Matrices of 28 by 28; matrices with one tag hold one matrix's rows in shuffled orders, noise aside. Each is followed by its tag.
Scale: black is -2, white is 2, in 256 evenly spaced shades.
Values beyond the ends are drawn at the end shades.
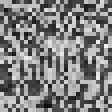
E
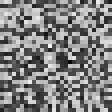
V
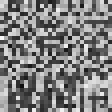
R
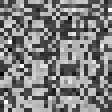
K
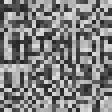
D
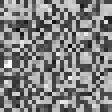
D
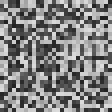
R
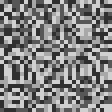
D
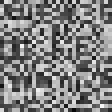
D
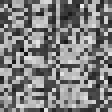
K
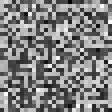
R
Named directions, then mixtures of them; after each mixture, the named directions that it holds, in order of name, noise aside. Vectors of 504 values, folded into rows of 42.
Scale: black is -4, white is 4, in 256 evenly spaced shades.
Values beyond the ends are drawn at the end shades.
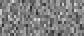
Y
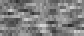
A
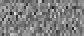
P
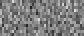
Y.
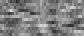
A.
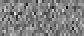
P.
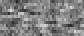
A.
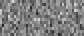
Y.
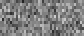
A, P, Y.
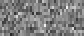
A, P, Y.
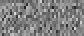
P.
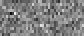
A, P, Y.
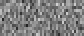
P, Y.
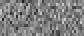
P, Y.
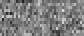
A, P, Y.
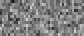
A, Y.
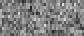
A, Y.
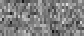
A, P, Y.
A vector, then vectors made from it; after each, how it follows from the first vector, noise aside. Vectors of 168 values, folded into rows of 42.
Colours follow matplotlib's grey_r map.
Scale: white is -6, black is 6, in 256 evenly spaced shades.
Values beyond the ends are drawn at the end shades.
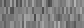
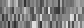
reversed, negated, scaled up.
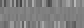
partly zeroed.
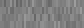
shrunk.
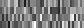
reversed, negated, scaled up.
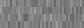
wrapped around, shrunk.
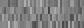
reversed.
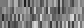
reversed, negated, scaled up.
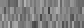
reversed.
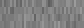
shrunk.
